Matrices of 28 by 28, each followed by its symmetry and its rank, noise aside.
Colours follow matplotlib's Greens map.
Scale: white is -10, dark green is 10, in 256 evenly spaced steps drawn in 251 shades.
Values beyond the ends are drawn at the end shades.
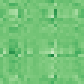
no symmetry, rank two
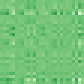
no symmetry, rank two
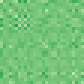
symmetric, rank three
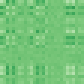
symmetric, rank one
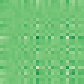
symmetric, rank one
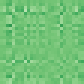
antisymmetric, rank two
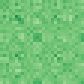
symmetric, rank three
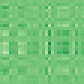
no symmetry, rank one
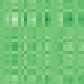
no symmetry, rank one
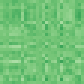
no symmetry, rank two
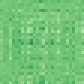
no symmetry, rank three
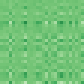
no symmetry, rank one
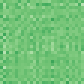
no symmetry, rank three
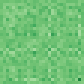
symmetric, rank three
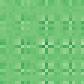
symmetric, rank one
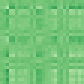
symmetric, rank one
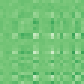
symmetric, rank one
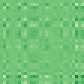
symmetric, rank one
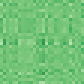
no symmetry, rank two
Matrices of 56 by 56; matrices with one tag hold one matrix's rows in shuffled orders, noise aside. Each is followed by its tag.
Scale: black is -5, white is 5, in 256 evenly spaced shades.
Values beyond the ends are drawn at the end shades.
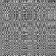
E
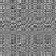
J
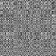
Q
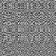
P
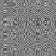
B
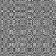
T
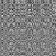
T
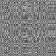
E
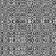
T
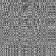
E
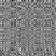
J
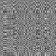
B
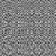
P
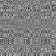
Q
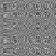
B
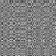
T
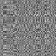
B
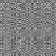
J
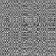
E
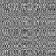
E
